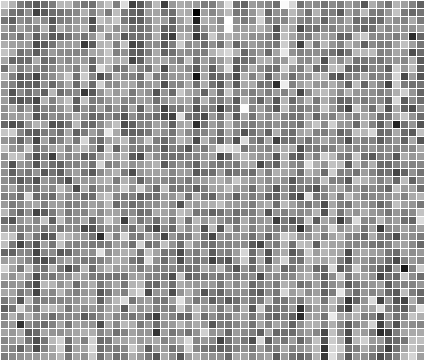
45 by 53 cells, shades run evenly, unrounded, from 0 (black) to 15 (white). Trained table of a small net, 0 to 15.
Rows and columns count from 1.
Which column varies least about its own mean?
32
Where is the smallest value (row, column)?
2, 25
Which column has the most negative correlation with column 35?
6
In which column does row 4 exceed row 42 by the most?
29
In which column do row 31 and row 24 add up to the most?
18
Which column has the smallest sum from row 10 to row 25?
5
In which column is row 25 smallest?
38
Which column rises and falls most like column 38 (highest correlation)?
11
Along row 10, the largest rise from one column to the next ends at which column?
26
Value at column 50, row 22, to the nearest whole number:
4
